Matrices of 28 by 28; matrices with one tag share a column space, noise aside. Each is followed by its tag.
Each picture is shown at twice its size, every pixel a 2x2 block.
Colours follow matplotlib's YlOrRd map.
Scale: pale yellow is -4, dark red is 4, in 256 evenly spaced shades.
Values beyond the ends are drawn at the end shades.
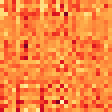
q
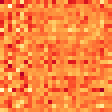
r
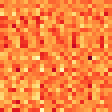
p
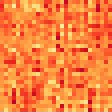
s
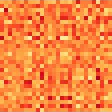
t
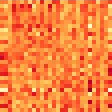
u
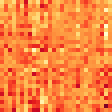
s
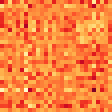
r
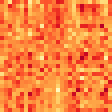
u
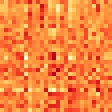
u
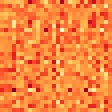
r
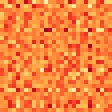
r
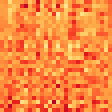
q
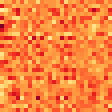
t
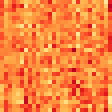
s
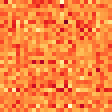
r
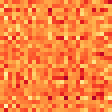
t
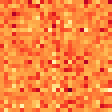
r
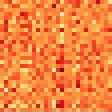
r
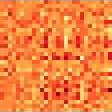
p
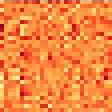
t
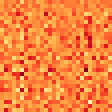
p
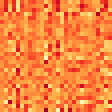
q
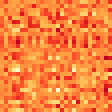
p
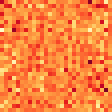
r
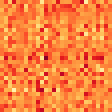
u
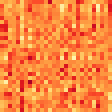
u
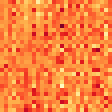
s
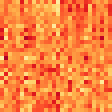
u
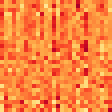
q
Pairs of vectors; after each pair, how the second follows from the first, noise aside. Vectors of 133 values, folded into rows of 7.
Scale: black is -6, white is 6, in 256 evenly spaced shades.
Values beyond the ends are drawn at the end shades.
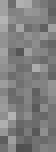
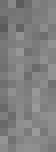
negated, shrunk.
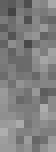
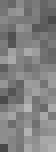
reversed, negated.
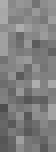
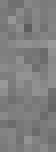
wrapped around, negated, shrunk.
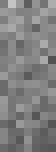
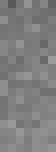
negated, shrunk.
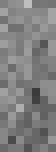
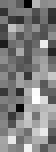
negated, scaled up.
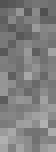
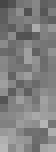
copied.
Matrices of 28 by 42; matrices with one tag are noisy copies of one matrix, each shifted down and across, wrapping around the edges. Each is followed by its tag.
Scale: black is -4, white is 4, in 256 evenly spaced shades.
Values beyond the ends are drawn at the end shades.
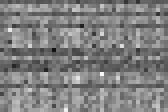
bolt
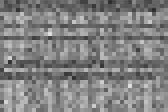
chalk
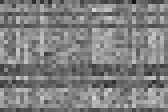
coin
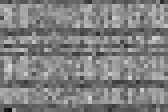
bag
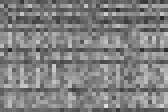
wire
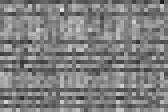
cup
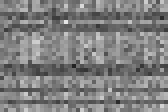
chalk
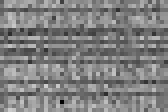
wire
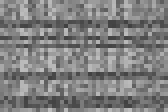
bag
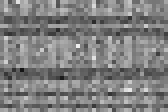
chalk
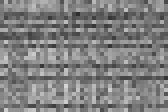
wire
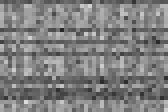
bolt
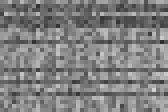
bolt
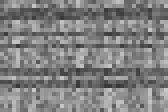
chalk
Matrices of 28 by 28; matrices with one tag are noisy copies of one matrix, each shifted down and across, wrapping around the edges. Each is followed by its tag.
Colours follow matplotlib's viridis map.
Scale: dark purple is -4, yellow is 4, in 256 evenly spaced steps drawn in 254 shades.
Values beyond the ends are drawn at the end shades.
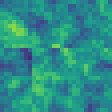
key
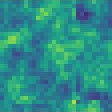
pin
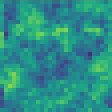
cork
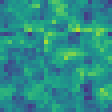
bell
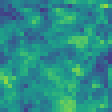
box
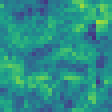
cork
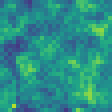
box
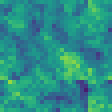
key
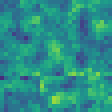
bell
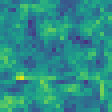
bell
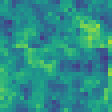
key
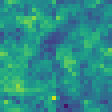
box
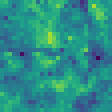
box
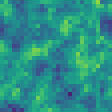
pin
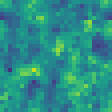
pin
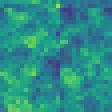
box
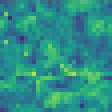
bell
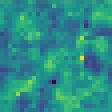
pin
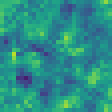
pin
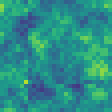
box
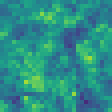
box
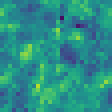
pin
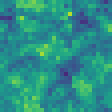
box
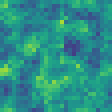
pin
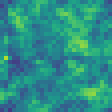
box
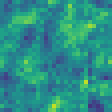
pin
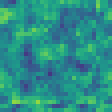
bell
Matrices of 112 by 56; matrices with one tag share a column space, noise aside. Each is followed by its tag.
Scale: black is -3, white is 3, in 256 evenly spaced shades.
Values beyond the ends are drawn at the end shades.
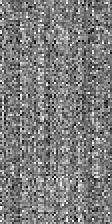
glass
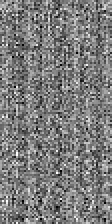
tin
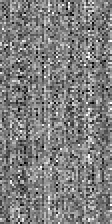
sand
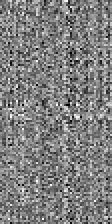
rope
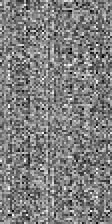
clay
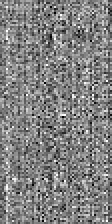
glass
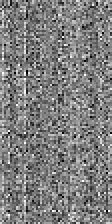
clay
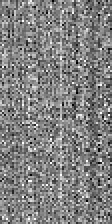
rope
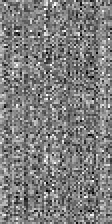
clay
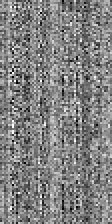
sand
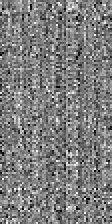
tin
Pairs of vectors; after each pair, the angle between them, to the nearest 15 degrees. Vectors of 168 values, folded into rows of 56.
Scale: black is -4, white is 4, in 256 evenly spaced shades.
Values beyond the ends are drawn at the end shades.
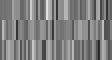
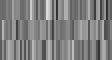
15 degrees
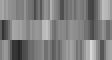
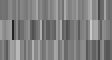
120 degrees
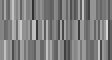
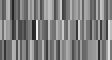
135 degrees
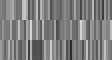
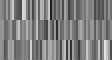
45 degrees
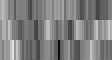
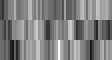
165 degrees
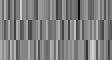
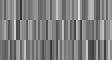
150 degrees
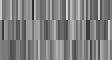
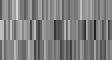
105 degrees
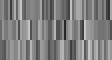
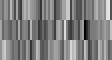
150 degrees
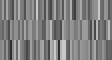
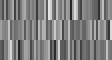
150 degrees
